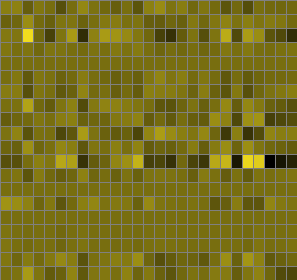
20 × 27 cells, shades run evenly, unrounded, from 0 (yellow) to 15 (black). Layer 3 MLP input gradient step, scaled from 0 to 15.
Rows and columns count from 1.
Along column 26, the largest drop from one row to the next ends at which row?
13
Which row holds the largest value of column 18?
12
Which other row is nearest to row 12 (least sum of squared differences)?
9
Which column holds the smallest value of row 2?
3
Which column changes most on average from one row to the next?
23
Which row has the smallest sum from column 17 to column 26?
2
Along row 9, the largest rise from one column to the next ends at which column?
25
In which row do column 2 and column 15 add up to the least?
10
